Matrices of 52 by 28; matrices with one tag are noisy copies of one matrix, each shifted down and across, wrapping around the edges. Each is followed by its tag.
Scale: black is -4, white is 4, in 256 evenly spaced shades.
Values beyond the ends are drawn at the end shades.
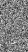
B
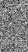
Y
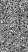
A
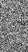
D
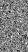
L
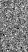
L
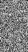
D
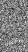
B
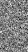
D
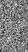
Y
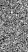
A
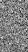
D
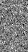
D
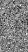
A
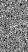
B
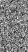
B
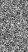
L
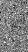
A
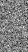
D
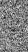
D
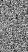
Y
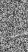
B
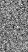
Y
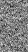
D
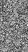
A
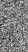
A
